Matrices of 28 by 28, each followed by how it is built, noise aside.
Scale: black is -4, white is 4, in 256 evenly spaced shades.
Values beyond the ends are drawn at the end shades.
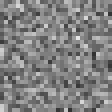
repeating rows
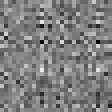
low rank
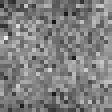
smooth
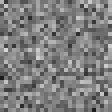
repeating rows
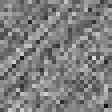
Hankel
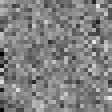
uneven columns
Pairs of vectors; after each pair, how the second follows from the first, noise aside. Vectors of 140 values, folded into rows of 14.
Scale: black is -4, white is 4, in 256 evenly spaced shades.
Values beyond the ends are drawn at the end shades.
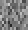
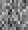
copied.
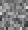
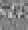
wrapped around, negated, partly zeroed.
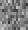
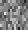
reversed, negated.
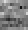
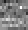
negated.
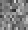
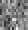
reversed, negated.
